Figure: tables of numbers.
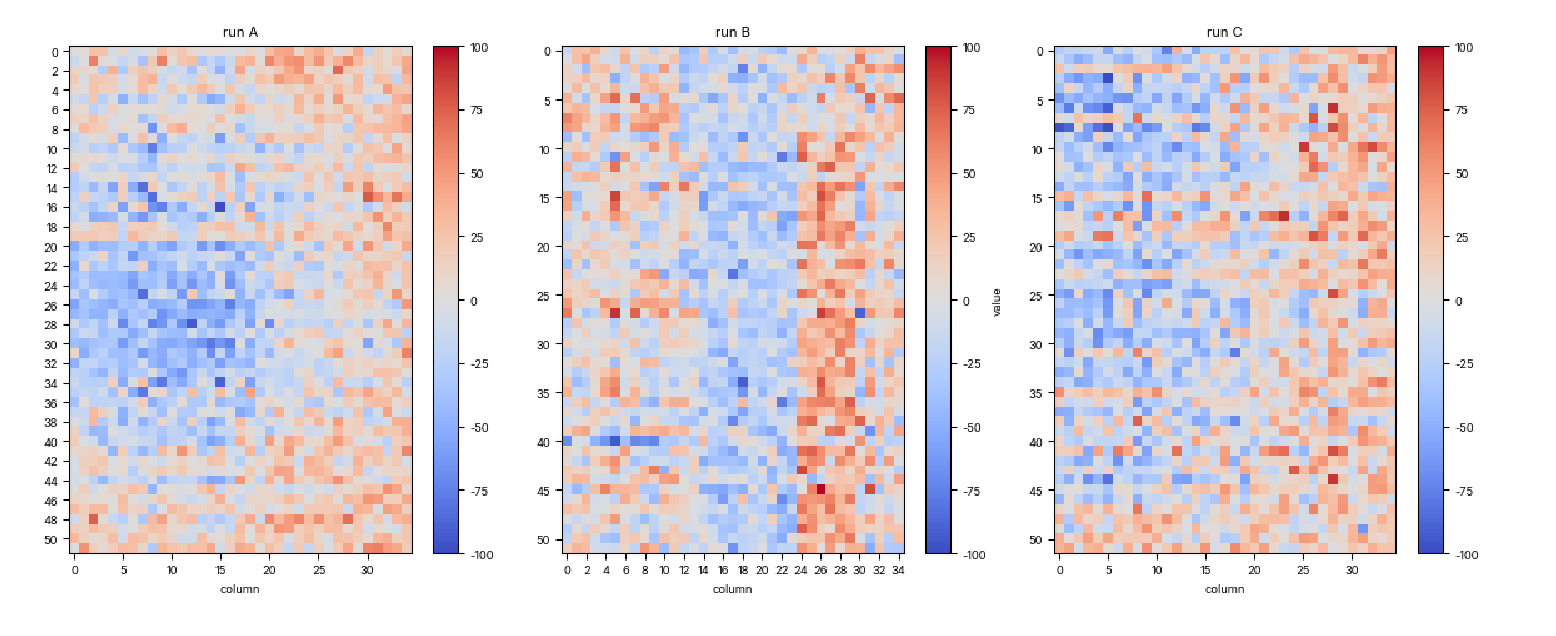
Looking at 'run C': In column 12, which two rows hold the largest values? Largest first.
41, 17
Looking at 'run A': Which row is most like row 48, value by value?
1
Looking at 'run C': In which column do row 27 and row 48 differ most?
8
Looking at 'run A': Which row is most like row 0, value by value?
43
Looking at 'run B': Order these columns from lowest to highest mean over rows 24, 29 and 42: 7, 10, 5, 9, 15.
15, 7, 9, 5, 10
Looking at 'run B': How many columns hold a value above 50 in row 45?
4
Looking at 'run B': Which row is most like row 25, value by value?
20
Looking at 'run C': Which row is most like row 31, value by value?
38
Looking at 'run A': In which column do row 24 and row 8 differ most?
10
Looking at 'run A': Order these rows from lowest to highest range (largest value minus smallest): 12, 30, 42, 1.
42, 12, 1, 30
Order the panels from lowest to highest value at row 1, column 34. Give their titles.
run B, run C, run A
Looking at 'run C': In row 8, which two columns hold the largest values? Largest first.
28, 29
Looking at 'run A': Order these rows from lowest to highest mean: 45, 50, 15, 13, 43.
15, 13, 45, 43, 50
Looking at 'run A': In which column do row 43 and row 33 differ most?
11
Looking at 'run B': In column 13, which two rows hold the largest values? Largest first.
27, 12
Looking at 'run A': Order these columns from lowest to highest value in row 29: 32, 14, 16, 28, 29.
14, 16, 28, 29, 32
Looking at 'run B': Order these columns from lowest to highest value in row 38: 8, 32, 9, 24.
8, 9, 32, 24
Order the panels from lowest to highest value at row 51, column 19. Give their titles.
run B, run A, run C
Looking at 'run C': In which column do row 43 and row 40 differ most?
24
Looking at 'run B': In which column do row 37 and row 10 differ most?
18
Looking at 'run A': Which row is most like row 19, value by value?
50
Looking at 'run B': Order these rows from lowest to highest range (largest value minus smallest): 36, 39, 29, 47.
29, 47, 39, 36
